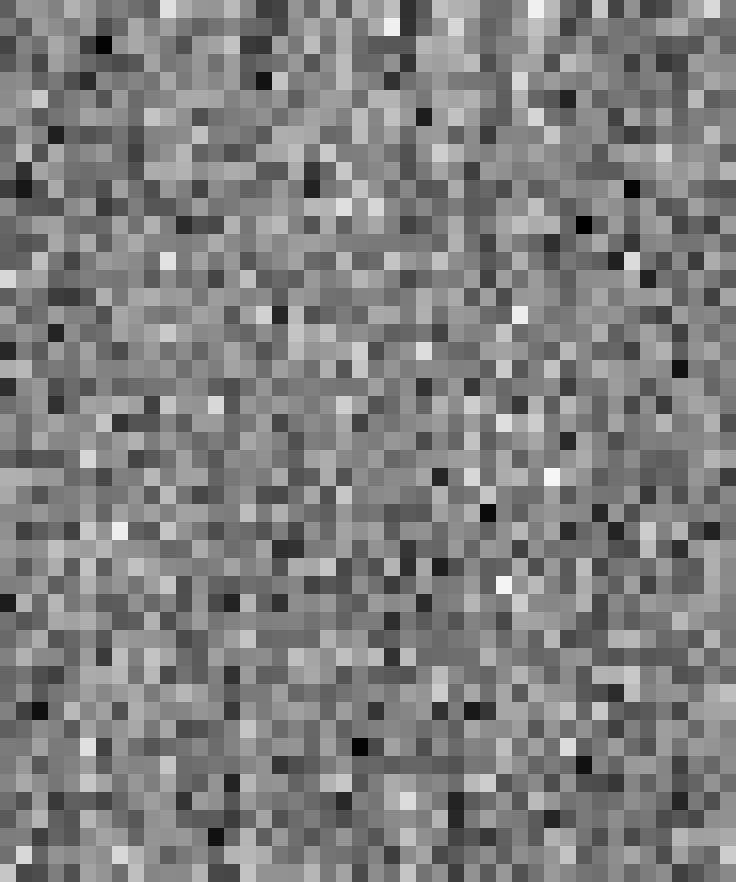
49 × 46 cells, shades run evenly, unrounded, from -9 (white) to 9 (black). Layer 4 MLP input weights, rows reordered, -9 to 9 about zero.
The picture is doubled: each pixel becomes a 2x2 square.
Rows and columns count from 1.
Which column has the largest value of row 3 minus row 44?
7
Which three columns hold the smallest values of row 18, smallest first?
33, 17, 19
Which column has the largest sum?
43
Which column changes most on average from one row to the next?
40
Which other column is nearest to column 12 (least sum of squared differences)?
44
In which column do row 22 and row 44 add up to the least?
31
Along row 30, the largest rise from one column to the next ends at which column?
9
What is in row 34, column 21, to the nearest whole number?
-2
